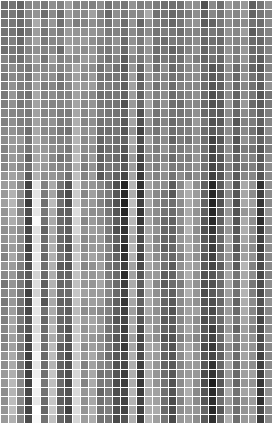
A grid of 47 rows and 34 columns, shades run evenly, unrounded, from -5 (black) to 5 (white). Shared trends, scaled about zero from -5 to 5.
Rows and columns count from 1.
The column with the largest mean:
5
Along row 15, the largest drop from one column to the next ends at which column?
18
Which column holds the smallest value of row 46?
27
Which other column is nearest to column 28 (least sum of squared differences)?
30
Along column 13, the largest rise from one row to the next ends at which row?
21
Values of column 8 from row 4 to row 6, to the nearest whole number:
0 0 -1
